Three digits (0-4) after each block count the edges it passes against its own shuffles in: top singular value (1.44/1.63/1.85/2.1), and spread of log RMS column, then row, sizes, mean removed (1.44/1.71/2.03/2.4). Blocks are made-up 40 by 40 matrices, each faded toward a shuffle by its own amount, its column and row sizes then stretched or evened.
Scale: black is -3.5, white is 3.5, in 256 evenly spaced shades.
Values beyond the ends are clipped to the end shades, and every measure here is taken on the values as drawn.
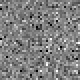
0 1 1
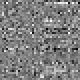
3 2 3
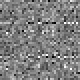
3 2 2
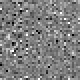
1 3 1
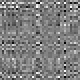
4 4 4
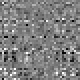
4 2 4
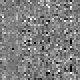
0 4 1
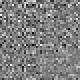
4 2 3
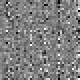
1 4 0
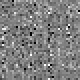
0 3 2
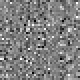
1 2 1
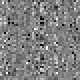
2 2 1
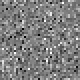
0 2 0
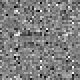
1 2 1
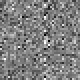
1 2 1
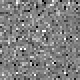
0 0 0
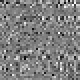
4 0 4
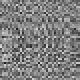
4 1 4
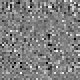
2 0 3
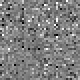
0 2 2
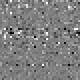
0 1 3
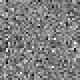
1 0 1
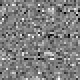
2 1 3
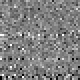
2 0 3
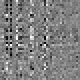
4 4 2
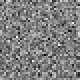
3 0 0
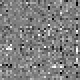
0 4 2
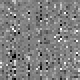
0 4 0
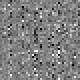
1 4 0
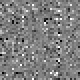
0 3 1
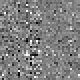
1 3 1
